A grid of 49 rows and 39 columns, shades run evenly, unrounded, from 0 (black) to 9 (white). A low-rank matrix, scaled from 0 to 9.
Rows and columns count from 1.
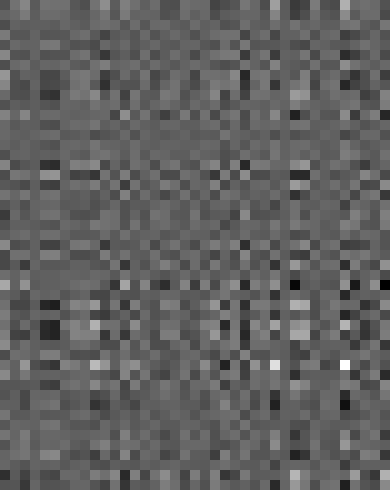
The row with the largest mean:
37
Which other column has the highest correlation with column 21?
26
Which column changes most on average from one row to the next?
35
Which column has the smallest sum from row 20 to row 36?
25
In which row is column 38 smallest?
48
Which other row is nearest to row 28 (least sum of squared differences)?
44
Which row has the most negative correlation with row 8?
22
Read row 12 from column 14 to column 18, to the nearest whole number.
3 4 3 2 3
